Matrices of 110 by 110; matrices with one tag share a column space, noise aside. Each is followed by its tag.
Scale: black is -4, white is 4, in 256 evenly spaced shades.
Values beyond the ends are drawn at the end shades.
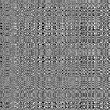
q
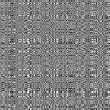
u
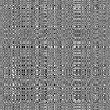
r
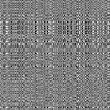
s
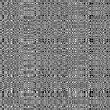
u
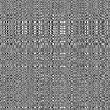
s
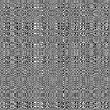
q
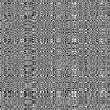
u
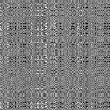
q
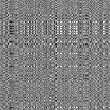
s
